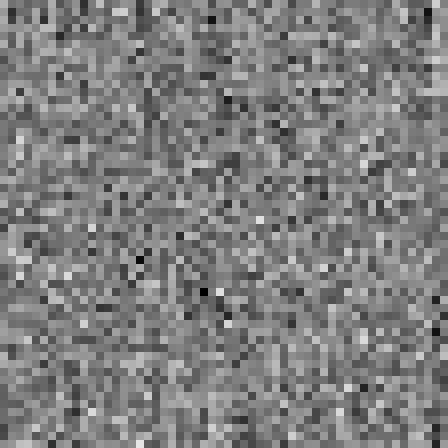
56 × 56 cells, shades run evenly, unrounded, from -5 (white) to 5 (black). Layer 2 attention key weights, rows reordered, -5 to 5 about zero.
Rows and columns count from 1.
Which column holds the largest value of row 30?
23
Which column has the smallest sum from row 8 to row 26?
55
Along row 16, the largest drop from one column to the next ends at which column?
36
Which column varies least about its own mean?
13
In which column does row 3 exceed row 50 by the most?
27
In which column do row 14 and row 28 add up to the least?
33
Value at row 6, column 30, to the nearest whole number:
-2
